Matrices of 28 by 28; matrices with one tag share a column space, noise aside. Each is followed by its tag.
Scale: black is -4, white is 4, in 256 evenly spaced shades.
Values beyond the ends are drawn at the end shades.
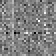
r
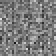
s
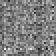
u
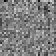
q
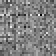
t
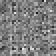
u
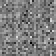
s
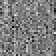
r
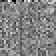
q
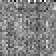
q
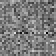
r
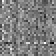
s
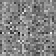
r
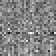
r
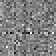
r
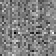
r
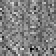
u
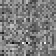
s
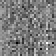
s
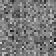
s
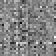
s
